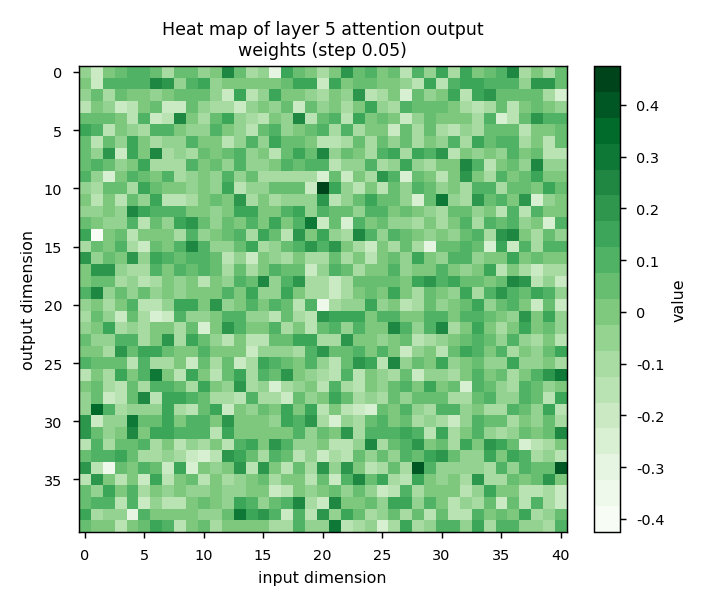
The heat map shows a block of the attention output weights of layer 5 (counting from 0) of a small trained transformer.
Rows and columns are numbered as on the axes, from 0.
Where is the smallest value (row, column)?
14, 1
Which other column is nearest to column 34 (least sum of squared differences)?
29
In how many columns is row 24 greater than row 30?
14
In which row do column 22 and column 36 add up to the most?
0
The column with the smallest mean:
3
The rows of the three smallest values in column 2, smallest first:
34, 9, 28
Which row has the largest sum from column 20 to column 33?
21
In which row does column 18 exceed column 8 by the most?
37
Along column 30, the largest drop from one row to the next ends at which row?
12
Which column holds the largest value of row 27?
13
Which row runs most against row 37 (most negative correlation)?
24
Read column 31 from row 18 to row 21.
0.15 -0.05 0 0
